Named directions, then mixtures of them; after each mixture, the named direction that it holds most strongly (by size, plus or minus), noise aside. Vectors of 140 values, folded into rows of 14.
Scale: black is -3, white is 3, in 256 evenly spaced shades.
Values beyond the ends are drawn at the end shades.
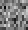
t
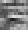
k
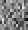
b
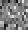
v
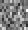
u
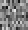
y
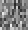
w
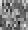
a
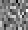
v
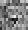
k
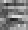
k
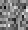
t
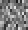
v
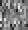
w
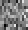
v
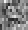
k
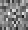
y
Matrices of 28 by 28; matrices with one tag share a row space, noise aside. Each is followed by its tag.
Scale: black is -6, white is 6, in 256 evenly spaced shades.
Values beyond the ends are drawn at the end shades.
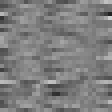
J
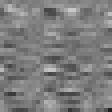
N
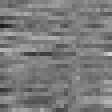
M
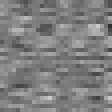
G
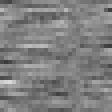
M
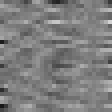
J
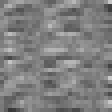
N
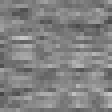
G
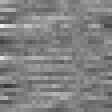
M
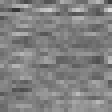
G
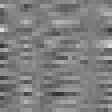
J
